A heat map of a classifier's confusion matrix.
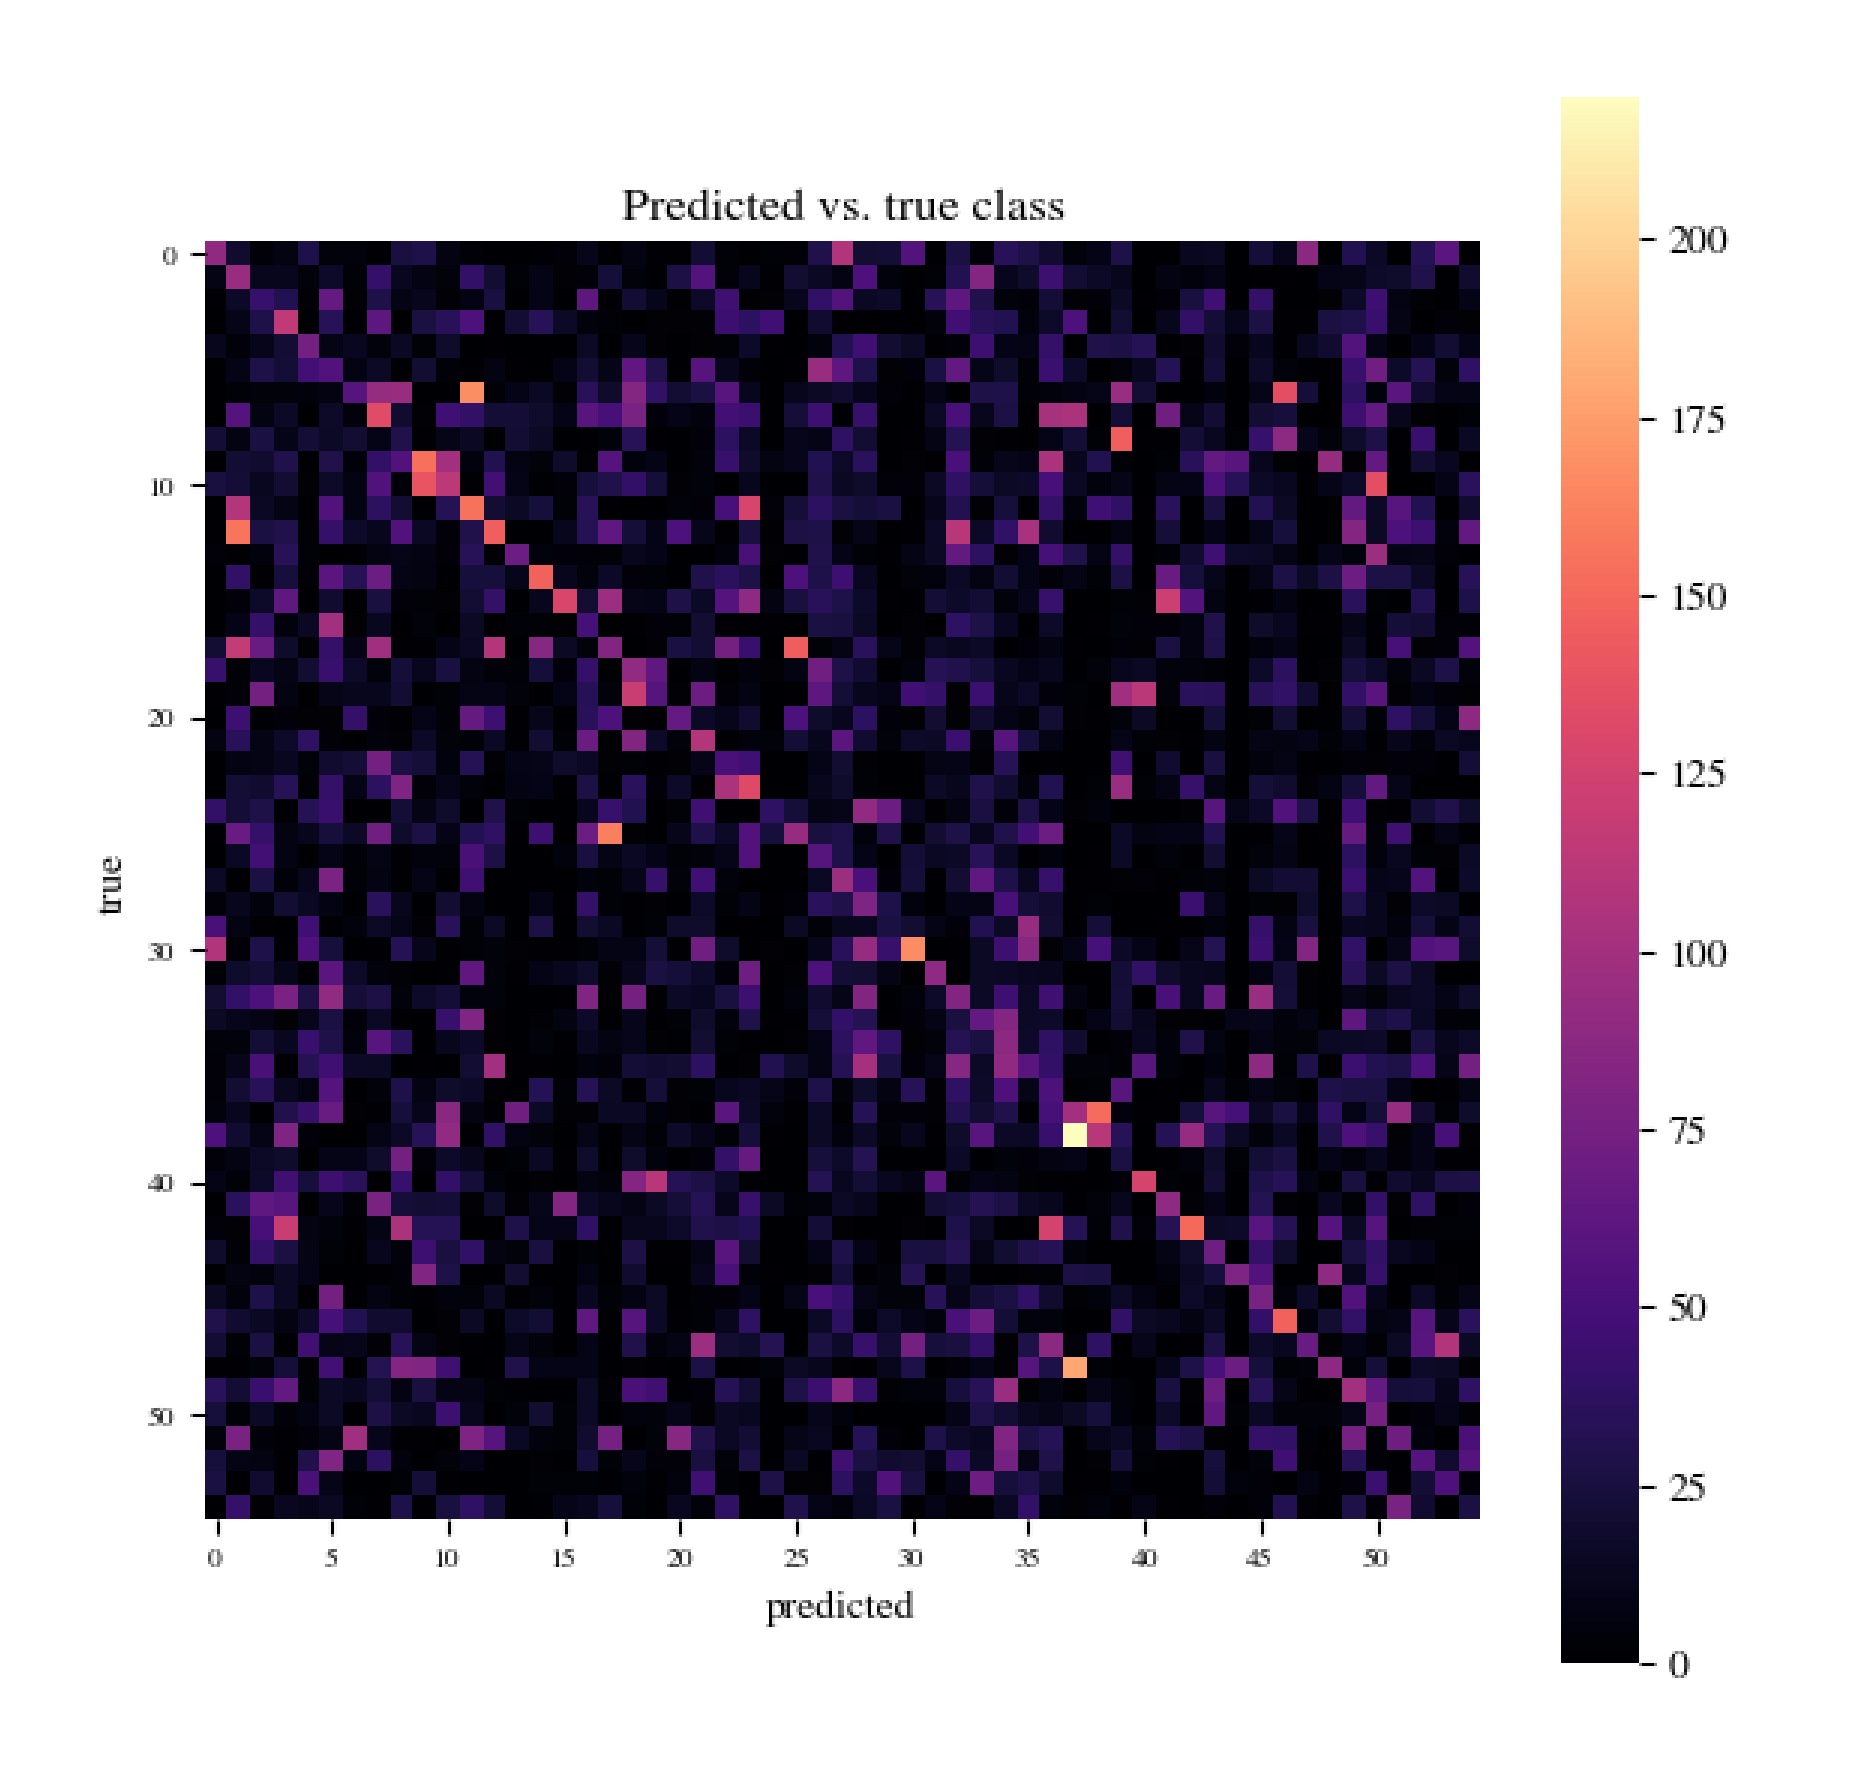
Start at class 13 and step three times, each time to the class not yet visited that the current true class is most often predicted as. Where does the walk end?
22
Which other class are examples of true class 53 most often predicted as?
33
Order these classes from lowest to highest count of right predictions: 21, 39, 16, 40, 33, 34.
39, 16, 33, 34, 21, 40
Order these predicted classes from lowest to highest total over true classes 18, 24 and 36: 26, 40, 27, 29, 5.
40, 27, 29, 26, 5
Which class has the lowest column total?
24
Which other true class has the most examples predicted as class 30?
47
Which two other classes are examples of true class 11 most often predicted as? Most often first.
23, 1
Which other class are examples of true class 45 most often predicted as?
5
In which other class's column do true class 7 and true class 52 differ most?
37
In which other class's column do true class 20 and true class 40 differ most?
19
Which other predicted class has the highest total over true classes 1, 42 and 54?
36
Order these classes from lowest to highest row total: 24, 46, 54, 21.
54, 21, 24, 46
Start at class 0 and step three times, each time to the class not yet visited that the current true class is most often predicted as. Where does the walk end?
26
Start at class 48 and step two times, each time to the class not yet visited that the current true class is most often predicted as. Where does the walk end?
38
